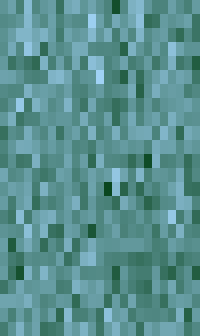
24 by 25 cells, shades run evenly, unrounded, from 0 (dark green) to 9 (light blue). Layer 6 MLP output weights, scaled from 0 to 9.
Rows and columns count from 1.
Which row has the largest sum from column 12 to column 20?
13
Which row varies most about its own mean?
14
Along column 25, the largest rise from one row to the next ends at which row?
21
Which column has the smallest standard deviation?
1
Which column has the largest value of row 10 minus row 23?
24
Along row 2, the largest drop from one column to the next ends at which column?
19
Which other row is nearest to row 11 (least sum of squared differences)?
7
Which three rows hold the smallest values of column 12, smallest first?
17, 12, 11
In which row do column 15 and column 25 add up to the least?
20
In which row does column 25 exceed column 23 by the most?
10
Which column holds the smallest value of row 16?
25
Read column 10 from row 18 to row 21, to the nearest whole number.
3 4 6 7
